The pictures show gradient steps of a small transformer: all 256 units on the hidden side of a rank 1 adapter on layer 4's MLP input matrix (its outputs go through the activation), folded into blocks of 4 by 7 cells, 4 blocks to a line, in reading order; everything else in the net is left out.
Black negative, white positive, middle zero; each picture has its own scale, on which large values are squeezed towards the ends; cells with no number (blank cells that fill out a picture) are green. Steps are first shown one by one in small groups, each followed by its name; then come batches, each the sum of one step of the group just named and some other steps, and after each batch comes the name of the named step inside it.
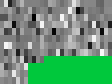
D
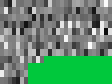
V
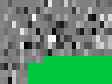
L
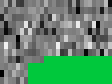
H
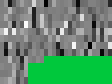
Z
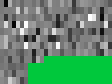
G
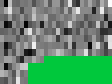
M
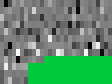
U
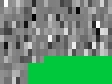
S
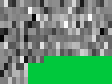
D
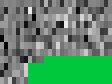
D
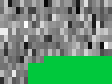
Z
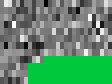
S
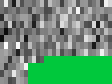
D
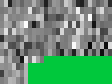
Z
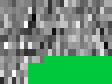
D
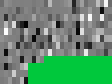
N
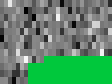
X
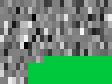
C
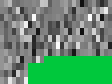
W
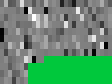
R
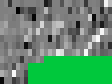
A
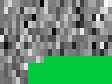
C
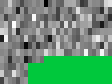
A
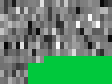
W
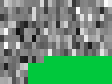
N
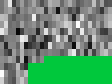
C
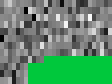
X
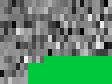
W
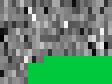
R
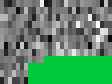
A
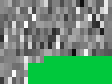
W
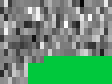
N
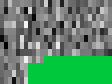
X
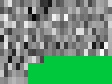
C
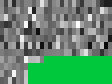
W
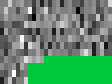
C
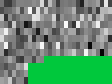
N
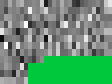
W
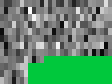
R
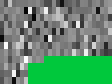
X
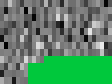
X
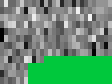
R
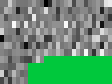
A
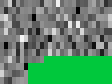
C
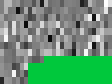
A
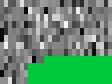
R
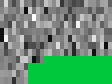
R
